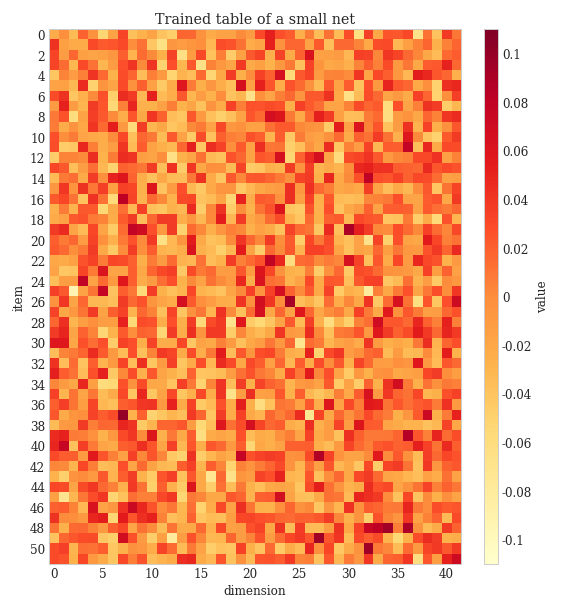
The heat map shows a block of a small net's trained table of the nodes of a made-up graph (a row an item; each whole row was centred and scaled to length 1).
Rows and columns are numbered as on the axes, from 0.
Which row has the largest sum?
41
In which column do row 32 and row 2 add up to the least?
13
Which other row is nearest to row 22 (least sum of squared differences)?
4
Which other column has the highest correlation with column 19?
14
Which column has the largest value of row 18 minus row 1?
11
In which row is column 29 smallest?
12
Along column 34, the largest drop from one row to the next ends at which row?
49
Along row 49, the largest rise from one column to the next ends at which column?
7
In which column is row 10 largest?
36
